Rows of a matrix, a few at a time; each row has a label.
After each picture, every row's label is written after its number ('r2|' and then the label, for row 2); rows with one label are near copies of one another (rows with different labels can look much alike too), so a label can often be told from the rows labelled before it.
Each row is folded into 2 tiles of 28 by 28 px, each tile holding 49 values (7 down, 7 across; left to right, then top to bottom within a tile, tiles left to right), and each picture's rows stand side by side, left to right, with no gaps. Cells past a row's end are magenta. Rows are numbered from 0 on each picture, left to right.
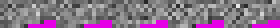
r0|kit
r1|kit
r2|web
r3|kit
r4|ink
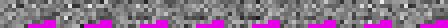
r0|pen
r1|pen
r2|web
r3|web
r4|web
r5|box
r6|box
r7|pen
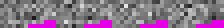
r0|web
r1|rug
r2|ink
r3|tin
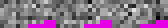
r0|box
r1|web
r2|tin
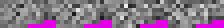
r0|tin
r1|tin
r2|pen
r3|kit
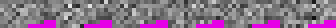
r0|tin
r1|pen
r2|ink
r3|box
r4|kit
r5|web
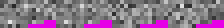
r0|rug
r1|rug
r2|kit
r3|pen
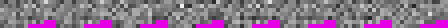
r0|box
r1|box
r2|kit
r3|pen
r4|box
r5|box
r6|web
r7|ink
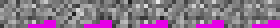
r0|box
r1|tin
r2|box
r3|box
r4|box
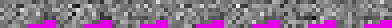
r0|tin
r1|tin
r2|box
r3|pen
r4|ink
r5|web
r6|box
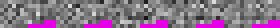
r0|ink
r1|ink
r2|web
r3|box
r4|box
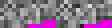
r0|kit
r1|kit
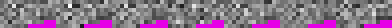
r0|ink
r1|pen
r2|pen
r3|rug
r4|ink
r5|tin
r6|kit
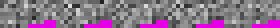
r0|rug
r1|ink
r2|kit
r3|kit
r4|rug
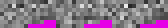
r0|pen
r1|box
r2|pen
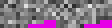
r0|rug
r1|kit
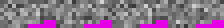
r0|kit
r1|box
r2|kit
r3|rug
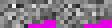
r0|pen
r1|ink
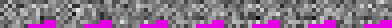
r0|kit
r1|tin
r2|rug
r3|web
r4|web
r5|web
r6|box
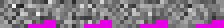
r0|ink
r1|box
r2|ink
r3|tin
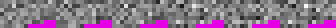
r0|pen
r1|kit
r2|ink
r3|rug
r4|web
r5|rug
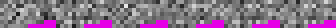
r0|tin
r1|box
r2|ink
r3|rug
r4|box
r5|box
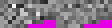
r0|ink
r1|pen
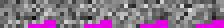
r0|web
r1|web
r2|pen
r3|tin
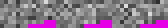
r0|box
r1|kit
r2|ink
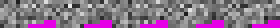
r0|box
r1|pen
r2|box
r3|tin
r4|kit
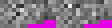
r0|tin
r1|ink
